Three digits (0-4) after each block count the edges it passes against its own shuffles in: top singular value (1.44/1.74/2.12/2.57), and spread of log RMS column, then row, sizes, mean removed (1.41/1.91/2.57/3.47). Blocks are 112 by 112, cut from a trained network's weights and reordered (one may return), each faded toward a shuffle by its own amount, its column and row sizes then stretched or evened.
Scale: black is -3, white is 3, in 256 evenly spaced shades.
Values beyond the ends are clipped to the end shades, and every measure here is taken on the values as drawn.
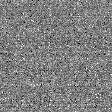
0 1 1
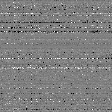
3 1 4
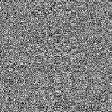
3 1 1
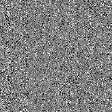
1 3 2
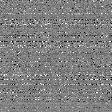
1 1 4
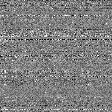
1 1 4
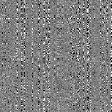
3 4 2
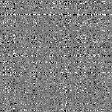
2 3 4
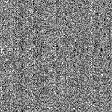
2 1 0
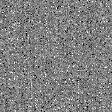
0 1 1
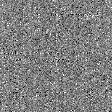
0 1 1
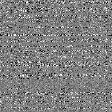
0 2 4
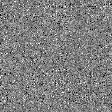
0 1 2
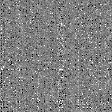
1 3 1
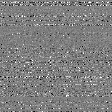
0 0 4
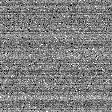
3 0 0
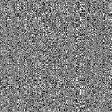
3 3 2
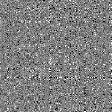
2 3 2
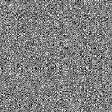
3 2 2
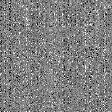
2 3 1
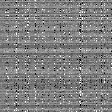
4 4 1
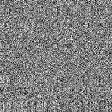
3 0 1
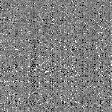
2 2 2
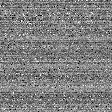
3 0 2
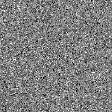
0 2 0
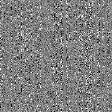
0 4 1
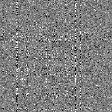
2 3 2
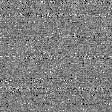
0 0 3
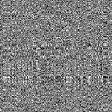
4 2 2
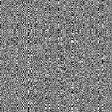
4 4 1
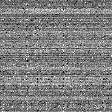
4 1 1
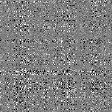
0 4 4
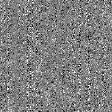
0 4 0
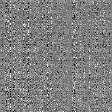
1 4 1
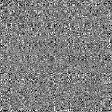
2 2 3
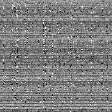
4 3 0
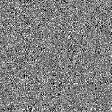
1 2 2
